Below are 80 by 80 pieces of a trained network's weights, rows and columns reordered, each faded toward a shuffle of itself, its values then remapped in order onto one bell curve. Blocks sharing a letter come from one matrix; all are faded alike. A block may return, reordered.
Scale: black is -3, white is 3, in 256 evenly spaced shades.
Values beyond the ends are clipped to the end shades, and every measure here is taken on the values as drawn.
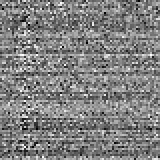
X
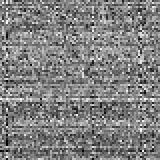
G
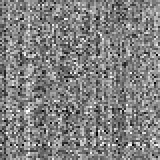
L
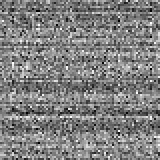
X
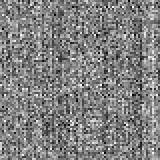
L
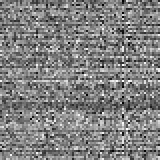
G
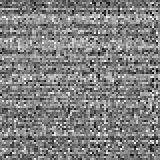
X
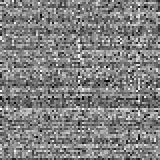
X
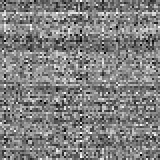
G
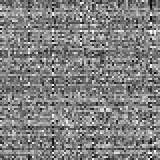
G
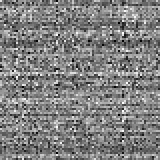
X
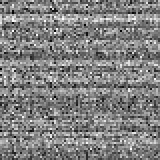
X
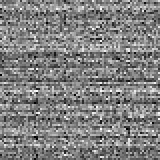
X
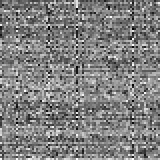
G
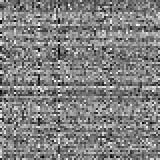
G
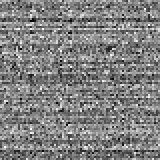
X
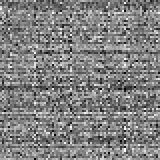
X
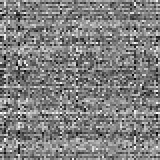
G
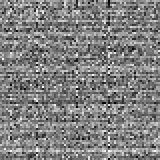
G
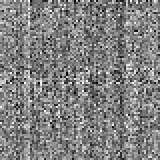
L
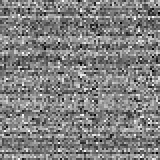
X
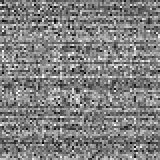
X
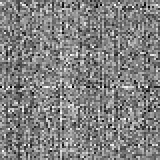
L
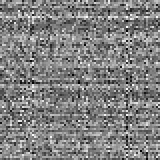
G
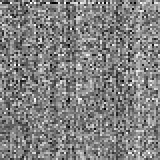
L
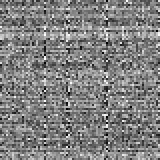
G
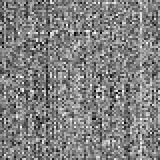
L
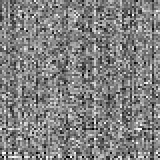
L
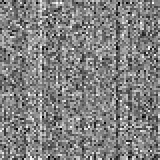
L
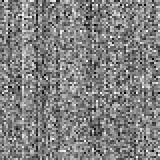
L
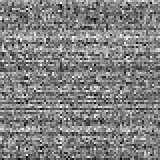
X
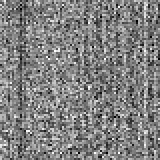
L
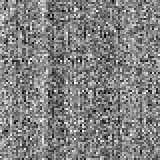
L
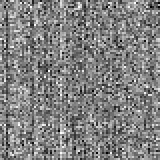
L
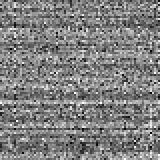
X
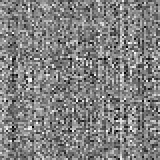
L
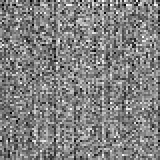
L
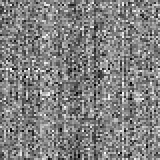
L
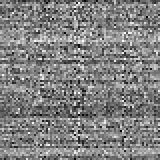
X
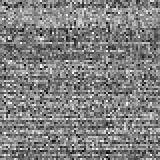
X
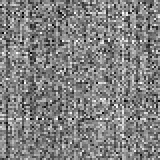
L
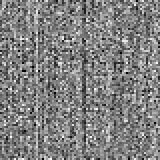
L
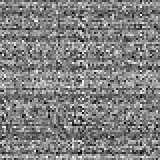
X
